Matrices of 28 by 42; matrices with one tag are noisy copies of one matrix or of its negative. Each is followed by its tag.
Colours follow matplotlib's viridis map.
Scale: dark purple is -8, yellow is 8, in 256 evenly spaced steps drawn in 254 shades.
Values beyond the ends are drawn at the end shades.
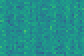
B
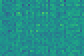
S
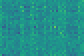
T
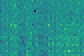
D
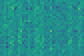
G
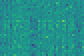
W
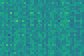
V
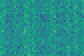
B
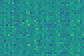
V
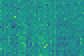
D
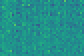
S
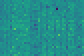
W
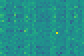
B
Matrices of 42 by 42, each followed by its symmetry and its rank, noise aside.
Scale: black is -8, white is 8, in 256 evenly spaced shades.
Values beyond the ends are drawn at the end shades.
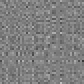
antisymmetric, rank four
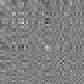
symmetric, rank three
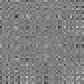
symmetric, rank three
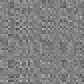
no symmetry, rank four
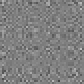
no symmetry, rank four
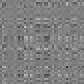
no symmetry, rank three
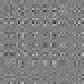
no symmetry, rank three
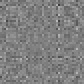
no symmetry, rank three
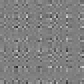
antisymmetric, rank two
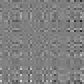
antisymmetric, rank two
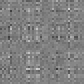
no symmetry, rank three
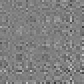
antisymmetric, rank four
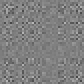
symmetric, rank three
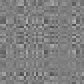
antisymmetric, rank two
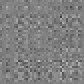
no symmetry, rank three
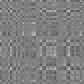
symmetric, rank two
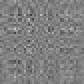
no symmetry, rank three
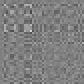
symmetric, rank three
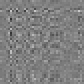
no symmetry, rank three
